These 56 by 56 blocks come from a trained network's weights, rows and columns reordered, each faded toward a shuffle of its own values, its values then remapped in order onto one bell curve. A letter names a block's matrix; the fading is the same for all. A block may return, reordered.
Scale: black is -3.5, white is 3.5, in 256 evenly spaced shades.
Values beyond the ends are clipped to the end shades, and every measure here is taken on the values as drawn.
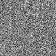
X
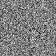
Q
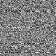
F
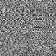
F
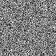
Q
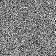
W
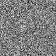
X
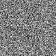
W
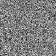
W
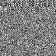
F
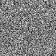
W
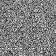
W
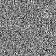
X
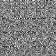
F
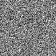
Q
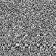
F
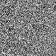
W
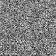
X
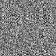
X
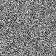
Q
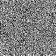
W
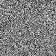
Q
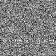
W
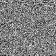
Q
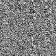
W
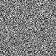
F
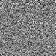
X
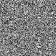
W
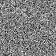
Q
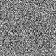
X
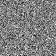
Q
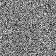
Q
